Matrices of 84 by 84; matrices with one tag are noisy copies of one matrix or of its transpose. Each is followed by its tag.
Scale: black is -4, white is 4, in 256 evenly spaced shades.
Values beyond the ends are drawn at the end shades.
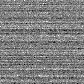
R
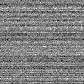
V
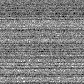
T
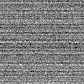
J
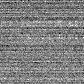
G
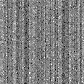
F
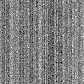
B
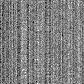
G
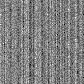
R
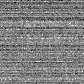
G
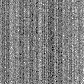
B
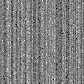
V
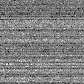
T
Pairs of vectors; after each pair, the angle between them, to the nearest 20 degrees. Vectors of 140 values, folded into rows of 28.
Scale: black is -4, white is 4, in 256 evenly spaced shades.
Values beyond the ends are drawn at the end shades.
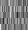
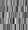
80 degrees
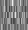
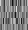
140 degrees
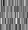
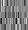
160 degrees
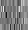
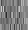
20 degrees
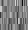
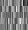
100 degrees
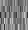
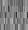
40 degrees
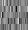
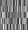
100 degrees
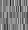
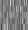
160 degrees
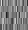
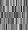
80 degrees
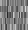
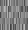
140 degrees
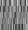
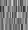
60 degrees
